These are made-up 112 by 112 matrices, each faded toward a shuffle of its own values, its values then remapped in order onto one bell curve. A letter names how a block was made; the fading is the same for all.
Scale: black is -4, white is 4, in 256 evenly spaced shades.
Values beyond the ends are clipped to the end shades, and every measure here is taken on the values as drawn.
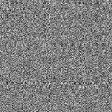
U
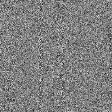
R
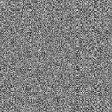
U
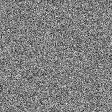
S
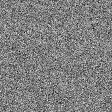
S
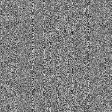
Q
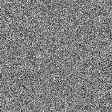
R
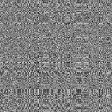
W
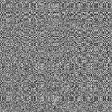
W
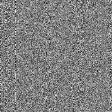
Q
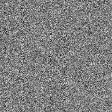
R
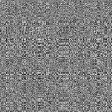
W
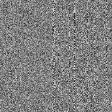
Q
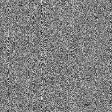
Q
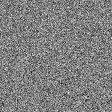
S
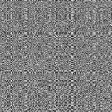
W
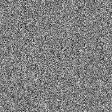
R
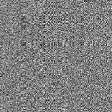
U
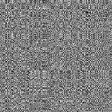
W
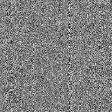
Q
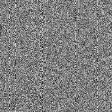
Q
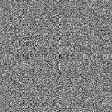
U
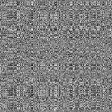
W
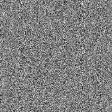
R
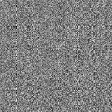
U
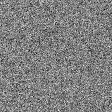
S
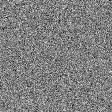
S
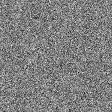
S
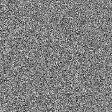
R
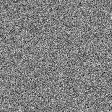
S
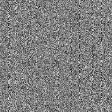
Q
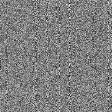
Q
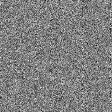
R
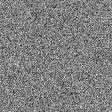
S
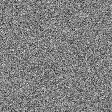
S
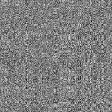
U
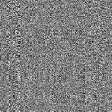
U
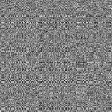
W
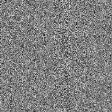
Q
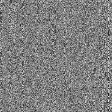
Q
